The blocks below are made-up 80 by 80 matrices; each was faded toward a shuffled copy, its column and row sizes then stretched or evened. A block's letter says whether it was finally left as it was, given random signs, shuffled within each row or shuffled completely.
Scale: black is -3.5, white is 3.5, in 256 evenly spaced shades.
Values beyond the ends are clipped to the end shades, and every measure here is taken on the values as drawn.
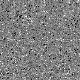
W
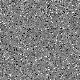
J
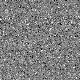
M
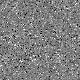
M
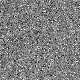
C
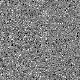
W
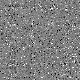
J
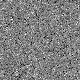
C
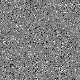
J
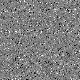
M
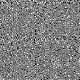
W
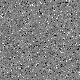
M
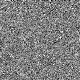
M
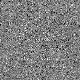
J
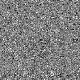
W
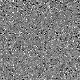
W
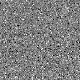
W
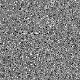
W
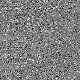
W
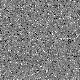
J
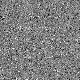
M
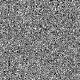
W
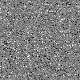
M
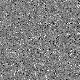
J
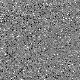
W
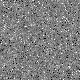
C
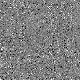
W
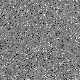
M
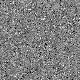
C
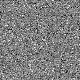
M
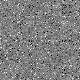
W
